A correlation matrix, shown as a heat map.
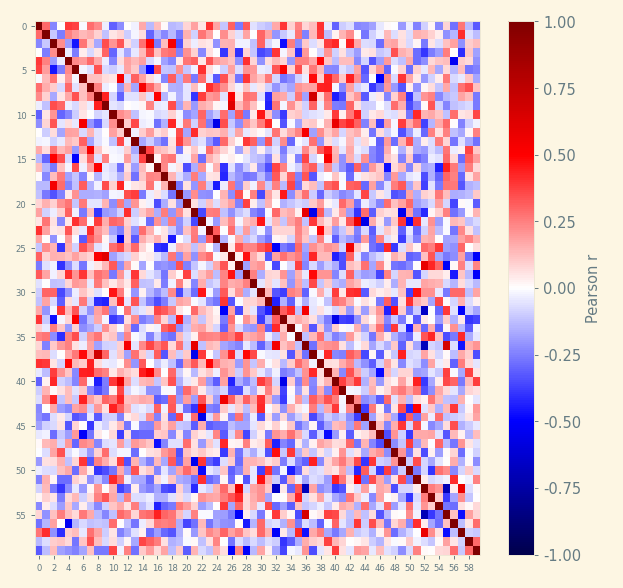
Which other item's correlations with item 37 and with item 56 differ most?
28
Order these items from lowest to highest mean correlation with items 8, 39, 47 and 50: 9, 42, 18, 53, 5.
5, 53, 18, 9, 42
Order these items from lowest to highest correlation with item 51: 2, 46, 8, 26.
26, 8, 2, 46
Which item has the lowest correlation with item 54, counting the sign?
16
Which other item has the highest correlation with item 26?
9
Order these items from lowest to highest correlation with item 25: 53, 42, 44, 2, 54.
44, 2, 53, 54, 42
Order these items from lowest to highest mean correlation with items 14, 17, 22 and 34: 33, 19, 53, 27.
19, 27, 33, 53
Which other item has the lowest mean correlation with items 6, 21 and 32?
52
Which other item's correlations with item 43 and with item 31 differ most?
50
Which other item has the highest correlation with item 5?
33
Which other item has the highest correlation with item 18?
2
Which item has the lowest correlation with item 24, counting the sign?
11
